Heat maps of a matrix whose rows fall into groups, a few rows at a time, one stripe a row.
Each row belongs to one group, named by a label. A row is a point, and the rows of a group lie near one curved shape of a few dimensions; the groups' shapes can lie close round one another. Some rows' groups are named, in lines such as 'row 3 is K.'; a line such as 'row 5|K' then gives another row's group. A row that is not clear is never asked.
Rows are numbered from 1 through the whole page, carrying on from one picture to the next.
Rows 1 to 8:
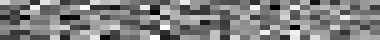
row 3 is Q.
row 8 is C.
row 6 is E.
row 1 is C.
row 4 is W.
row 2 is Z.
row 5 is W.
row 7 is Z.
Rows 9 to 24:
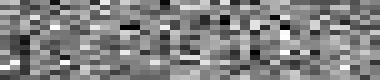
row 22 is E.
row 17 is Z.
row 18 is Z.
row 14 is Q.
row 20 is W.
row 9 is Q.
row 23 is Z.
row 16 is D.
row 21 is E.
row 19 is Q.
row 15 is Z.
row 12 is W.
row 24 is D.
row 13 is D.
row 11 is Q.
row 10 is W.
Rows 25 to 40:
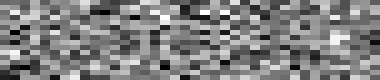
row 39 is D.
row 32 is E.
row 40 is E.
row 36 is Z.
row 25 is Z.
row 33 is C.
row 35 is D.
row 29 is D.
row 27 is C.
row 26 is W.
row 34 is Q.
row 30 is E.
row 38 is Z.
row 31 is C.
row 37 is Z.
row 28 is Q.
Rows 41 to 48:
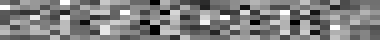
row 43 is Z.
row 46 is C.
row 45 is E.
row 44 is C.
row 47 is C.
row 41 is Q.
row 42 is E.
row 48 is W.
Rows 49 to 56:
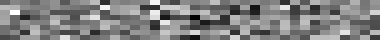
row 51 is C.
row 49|C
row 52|Z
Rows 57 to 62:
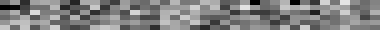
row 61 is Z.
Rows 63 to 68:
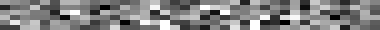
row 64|C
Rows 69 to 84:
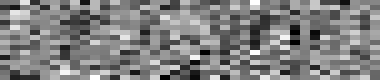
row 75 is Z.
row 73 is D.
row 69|D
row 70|C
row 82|C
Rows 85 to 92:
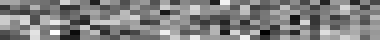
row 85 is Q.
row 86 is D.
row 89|E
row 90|W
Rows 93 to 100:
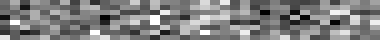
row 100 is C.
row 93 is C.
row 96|C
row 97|C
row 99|W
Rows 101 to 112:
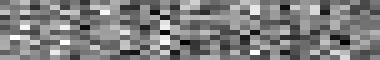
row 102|W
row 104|W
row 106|E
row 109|W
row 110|Z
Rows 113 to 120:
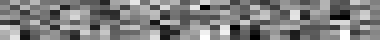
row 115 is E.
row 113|C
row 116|E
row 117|E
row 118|Q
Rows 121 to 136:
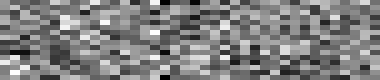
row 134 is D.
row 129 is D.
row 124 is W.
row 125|Q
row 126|E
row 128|D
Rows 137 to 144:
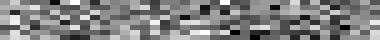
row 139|C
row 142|D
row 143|C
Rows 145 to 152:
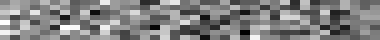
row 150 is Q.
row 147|W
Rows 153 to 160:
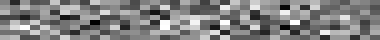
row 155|Q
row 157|Z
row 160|Q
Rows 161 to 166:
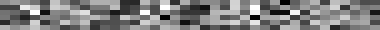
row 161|Q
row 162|Q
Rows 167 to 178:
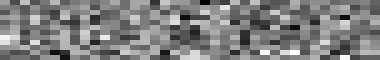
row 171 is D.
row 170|W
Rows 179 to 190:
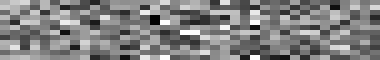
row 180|C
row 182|C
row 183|Q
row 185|W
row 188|E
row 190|Z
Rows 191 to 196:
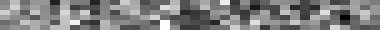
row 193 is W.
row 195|Q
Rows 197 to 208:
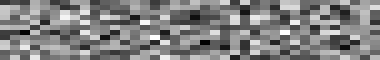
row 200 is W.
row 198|W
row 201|Z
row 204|C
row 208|D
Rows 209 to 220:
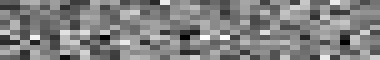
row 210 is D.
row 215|D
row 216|C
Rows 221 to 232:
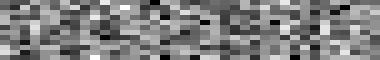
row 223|C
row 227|W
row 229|Z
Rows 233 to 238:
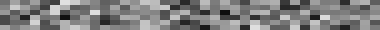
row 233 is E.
